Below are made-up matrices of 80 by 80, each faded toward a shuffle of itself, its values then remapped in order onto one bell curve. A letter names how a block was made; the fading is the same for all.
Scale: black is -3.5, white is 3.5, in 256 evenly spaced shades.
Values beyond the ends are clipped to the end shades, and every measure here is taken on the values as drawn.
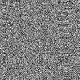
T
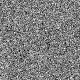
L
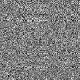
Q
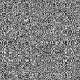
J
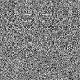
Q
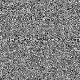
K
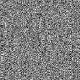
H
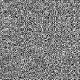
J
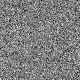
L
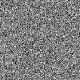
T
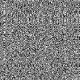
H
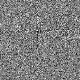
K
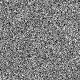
L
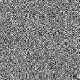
H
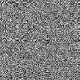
Q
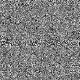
K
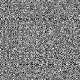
Q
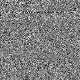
K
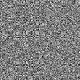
J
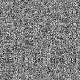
Q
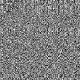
J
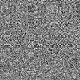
Q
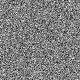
L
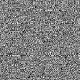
Q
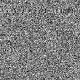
T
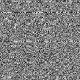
Q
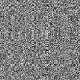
J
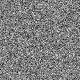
L
